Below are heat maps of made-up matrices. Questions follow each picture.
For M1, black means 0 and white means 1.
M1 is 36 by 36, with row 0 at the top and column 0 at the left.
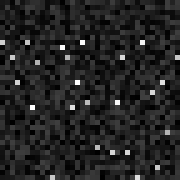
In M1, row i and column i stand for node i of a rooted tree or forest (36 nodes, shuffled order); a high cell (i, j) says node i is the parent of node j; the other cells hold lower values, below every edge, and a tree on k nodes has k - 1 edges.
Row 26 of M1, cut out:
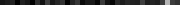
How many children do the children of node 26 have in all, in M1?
1
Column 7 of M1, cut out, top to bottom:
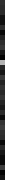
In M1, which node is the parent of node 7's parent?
9
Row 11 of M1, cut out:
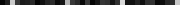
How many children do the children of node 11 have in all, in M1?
2
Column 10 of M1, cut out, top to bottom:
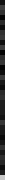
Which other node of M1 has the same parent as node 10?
27
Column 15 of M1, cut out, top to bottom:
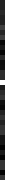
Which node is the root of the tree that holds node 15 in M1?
8
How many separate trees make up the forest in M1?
11
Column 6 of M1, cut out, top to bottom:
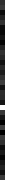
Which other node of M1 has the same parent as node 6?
14
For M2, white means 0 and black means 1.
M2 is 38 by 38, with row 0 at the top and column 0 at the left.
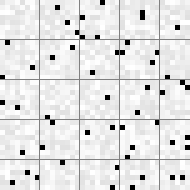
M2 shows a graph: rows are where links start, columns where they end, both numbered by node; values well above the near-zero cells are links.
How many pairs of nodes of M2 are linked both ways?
2
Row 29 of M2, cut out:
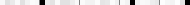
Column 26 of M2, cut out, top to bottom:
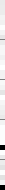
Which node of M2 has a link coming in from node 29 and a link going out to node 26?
node 37
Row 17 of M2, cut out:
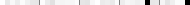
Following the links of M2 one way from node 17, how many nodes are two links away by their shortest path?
3
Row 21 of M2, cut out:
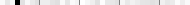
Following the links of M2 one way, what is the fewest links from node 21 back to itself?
8
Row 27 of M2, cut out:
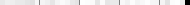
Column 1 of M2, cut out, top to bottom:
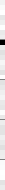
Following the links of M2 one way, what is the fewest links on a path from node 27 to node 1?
6
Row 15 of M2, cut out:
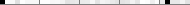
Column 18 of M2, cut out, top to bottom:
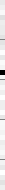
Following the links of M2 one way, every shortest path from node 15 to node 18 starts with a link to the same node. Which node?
node 33
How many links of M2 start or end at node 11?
2
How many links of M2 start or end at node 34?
3
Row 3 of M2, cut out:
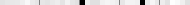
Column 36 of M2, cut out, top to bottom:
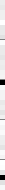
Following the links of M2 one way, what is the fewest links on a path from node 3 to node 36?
2
